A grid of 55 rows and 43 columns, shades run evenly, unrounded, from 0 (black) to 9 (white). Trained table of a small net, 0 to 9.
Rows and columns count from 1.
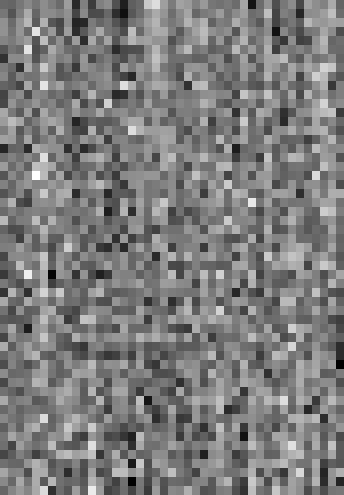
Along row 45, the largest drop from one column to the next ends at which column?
19
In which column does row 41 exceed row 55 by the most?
31
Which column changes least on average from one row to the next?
21
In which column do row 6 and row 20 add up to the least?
15
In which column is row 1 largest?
20
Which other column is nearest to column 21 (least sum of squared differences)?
34
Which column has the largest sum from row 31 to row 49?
6
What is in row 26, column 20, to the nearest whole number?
2
